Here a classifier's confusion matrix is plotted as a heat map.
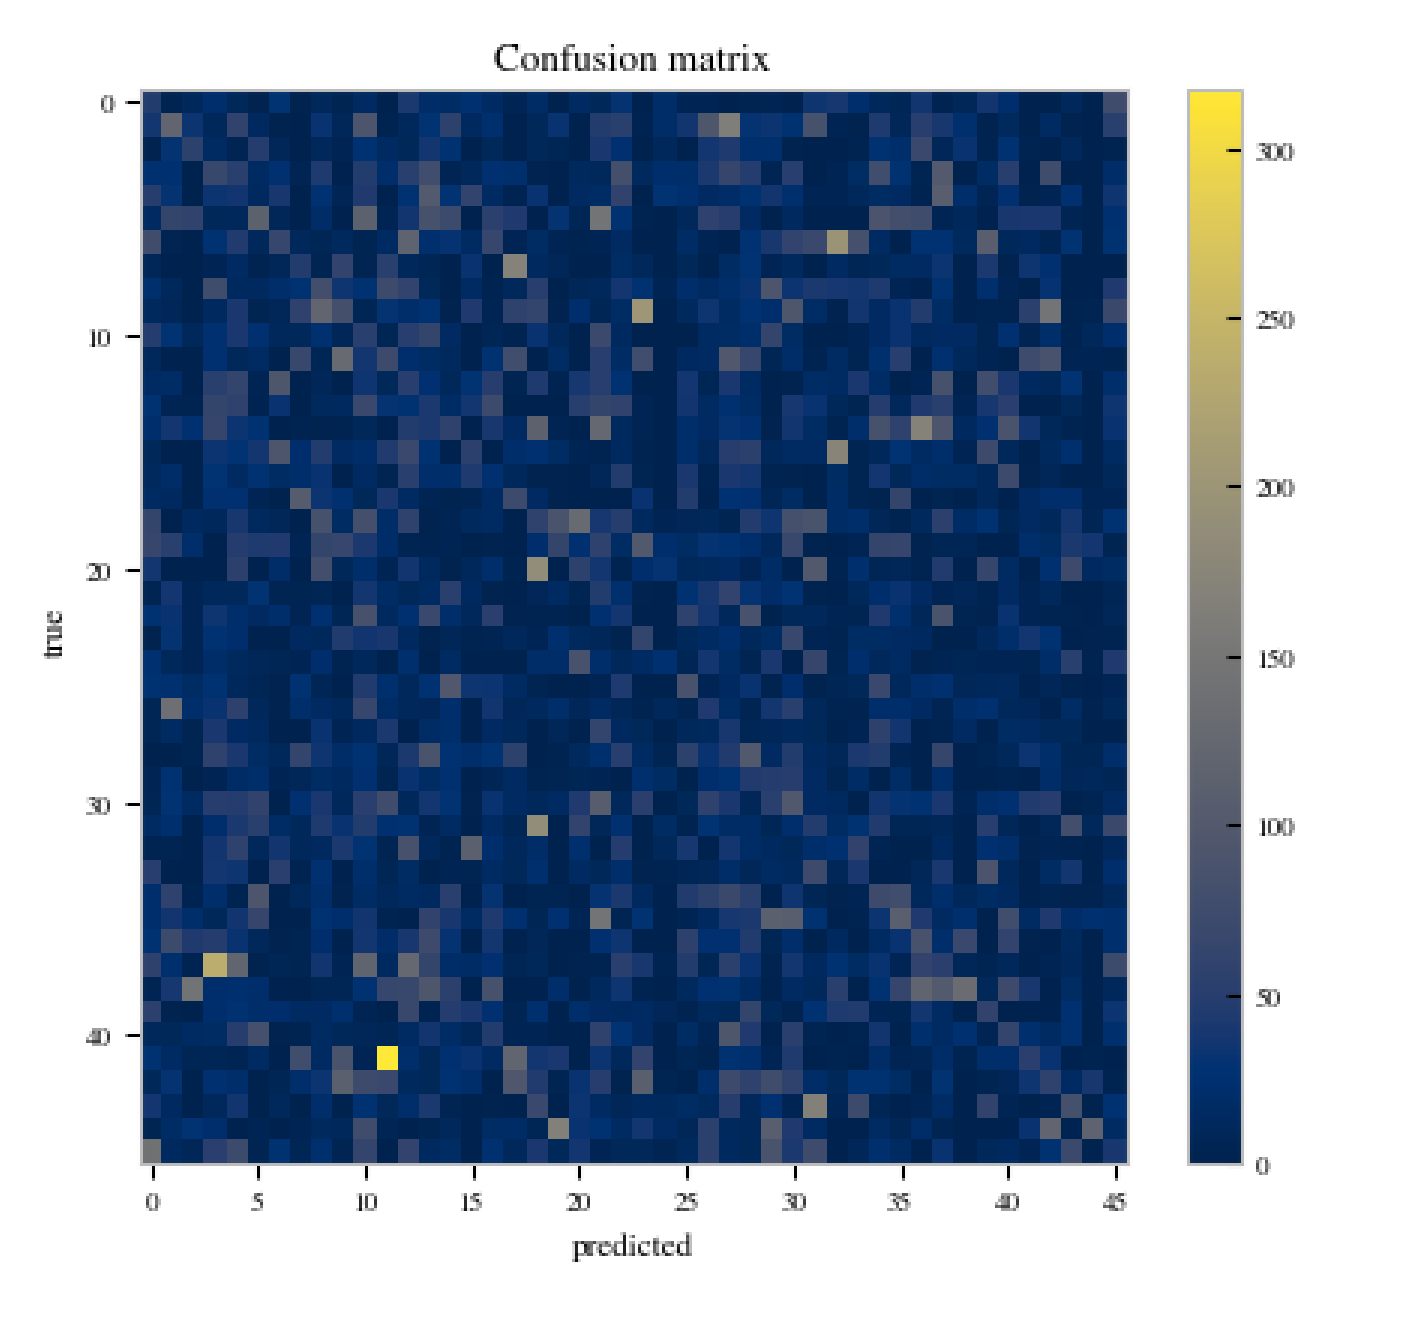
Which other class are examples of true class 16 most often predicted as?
40
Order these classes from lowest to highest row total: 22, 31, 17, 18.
17, 22, 31, 18
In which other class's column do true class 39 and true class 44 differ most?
19
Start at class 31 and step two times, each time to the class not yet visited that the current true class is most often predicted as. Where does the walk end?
20
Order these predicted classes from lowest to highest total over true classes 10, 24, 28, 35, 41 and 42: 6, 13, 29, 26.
6, 26, 13, 29
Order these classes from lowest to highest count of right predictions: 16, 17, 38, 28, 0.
16, 0, 17, 28, 38
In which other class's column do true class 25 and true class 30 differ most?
21
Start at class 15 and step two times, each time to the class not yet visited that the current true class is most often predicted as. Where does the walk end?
12
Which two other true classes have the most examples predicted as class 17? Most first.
7, 41
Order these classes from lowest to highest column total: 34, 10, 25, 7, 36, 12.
7, 25, 36, 34, 12, 10
